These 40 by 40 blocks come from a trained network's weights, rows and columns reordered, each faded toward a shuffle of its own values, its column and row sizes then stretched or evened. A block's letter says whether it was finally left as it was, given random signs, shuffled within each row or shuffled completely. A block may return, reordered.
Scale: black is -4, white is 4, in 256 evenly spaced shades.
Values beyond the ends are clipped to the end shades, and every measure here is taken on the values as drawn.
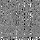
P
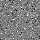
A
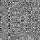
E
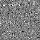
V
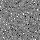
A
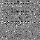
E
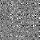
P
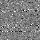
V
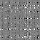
E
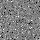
A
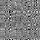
E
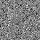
A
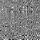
E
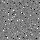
A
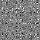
P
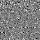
V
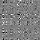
E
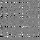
P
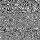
V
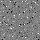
A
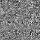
P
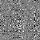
P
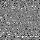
V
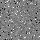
A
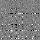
P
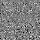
V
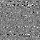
V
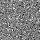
A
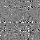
P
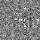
P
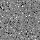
A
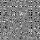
E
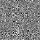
P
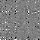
P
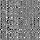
E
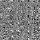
P
